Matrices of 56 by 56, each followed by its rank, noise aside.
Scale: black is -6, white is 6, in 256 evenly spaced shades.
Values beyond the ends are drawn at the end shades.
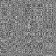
six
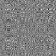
five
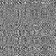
five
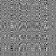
three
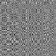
four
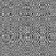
three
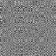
five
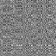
four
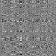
four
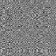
five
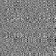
four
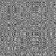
four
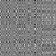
three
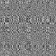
three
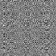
six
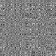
six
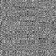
six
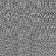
four
